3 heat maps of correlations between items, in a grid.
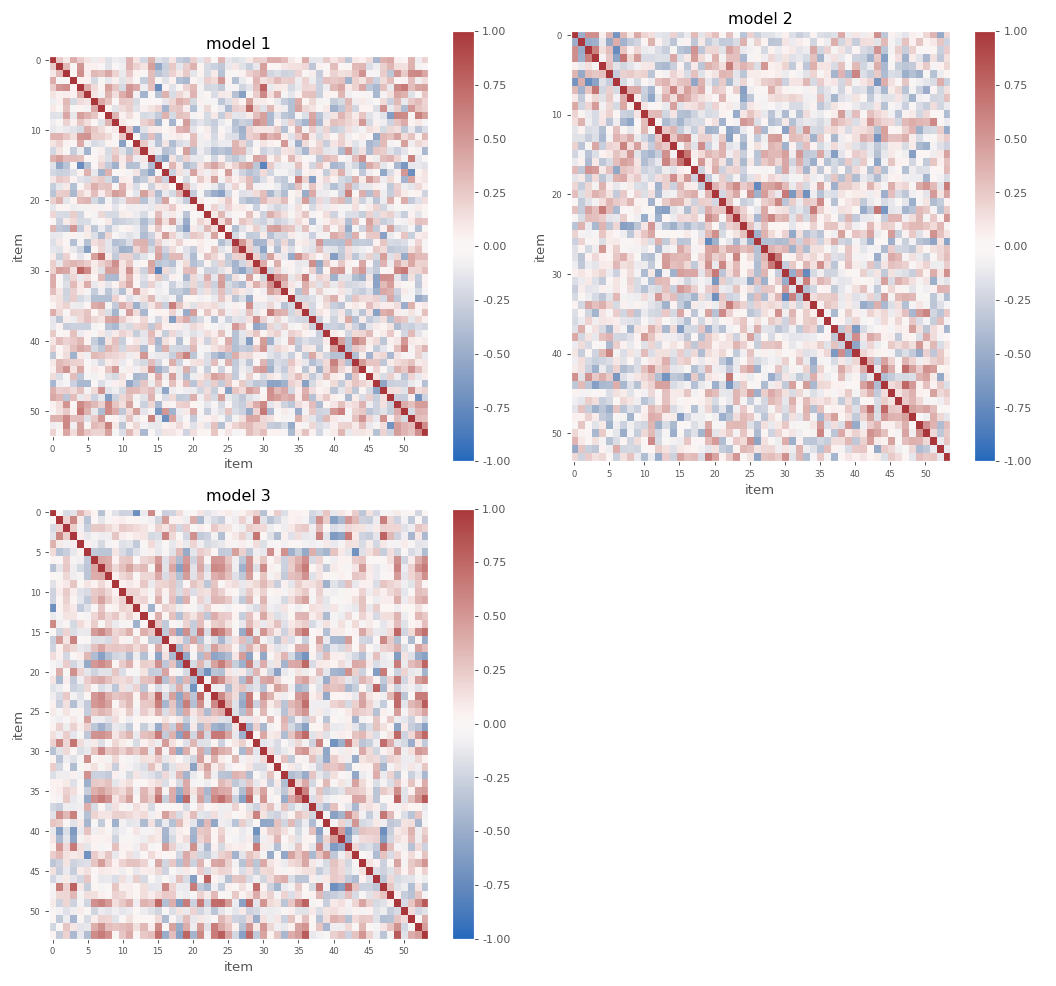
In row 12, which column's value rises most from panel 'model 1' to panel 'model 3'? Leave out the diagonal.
10
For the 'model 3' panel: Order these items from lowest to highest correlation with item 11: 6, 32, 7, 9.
32, 9, 6, 7
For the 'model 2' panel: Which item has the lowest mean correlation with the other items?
26
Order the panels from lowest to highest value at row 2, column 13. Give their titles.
model 2, model 1, model 3
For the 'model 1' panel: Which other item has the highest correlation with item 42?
19
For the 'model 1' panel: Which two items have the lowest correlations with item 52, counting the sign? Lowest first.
48, 34
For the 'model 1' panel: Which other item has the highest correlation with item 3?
24
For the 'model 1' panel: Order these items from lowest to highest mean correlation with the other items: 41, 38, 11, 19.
38, 19, 41, 11
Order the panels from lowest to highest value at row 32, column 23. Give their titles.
model 1, model 3, model 2
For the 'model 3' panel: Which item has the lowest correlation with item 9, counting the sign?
39
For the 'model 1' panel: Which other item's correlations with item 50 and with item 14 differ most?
16
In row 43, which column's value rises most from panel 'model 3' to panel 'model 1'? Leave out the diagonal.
40
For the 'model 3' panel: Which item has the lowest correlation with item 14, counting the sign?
12
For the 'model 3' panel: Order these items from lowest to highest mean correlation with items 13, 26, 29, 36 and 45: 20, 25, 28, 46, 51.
46, 51, 20, 25, 28
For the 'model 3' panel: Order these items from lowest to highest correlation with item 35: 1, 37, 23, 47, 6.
37, 1, 47, 6, 23
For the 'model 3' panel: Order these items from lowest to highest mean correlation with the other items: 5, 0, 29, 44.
5, 0, 29, 44
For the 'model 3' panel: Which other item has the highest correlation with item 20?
47
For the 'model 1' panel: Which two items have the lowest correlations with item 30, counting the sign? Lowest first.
15, 27
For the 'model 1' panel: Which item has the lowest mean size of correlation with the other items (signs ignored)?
21
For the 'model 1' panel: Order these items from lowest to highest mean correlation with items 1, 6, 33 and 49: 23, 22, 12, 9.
23, 22, 9, 12
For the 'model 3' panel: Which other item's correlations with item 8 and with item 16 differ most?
53
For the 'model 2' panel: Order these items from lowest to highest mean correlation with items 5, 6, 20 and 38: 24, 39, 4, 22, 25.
39, 24, 22, 4, 25
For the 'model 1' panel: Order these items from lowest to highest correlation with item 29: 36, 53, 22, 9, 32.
36, 22, 53, 32, 9
